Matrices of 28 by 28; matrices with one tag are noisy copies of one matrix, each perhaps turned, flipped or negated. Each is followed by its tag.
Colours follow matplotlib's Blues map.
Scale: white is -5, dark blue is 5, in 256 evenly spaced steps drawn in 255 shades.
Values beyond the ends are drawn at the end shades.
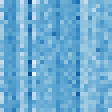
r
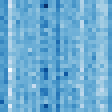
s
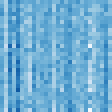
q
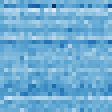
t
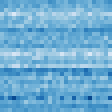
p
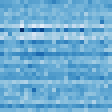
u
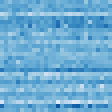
t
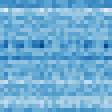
s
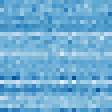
r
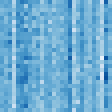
t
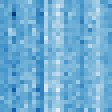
p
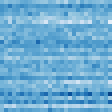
q
